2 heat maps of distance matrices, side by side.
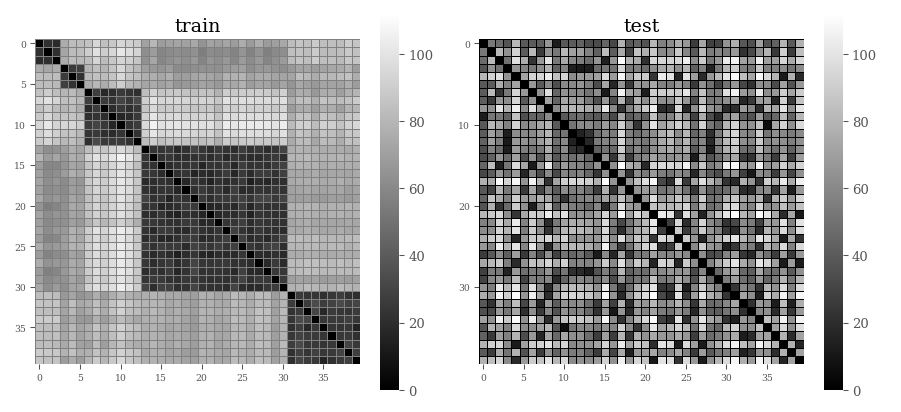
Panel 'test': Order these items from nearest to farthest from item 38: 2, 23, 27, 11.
11, 23, 27, 2
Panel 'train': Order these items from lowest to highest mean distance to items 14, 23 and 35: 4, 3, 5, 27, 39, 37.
27, 39, 37, 3, 5, 4
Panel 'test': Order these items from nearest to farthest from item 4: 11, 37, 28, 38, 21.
37, 21, 11, 28, 38
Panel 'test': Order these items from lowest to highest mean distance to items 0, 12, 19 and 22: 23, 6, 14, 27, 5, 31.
14, 5, 23, 6, 31, 27
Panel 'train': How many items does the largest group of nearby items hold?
18
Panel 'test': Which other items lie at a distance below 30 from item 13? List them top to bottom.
3, 11, 12, 28
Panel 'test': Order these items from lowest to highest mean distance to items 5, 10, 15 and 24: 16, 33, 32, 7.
16, 33, 32, 7
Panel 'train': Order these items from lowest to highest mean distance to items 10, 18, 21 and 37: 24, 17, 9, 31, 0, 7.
17, 24, 31, 9, 7, 0
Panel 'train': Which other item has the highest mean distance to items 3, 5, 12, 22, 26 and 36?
10
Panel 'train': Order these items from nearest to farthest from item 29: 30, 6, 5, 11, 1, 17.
17, 30, 1, 5, 6, 11
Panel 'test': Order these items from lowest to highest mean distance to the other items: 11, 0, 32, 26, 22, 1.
26, 0, 32, 11, 1, 22
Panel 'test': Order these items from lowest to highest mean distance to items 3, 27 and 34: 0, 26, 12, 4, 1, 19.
12, 26, 0, 4, 1, 19
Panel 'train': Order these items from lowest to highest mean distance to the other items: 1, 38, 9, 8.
38, 1, 8, 9
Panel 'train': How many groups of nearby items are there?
5
